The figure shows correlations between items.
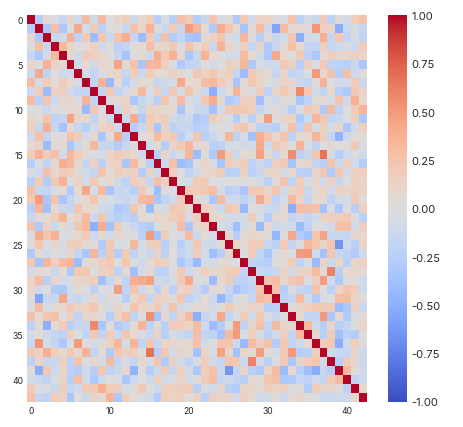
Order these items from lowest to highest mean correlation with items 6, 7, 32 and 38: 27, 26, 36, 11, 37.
27, 26, 11, 37, 36
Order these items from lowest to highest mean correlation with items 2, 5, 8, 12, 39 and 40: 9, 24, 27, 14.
14, 24, 9, 27
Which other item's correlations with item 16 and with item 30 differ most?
4
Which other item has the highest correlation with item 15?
37
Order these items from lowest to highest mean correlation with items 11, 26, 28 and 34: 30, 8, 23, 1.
23, 30, 1, 8
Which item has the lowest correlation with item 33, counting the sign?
21
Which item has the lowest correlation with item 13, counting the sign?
39
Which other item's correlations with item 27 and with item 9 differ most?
19
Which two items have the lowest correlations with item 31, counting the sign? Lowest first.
1, 24
